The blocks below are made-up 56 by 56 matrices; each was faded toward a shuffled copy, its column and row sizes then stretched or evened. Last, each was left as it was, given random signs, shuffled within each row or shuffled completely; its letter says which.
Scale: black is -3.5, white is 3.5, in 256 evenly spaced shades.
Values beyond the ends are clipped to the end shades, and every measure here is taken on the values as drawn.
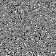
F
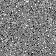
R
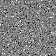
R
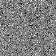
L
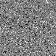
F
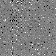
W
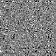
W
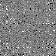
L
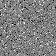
R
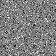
R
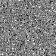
R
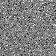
F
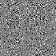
W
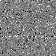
F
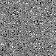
L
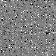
L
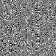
W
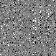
L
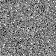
R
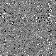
L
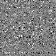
L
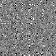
W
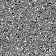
R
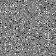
L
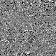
F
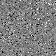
F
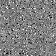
F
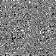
L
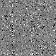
L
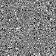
L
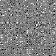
W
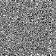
L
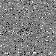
F
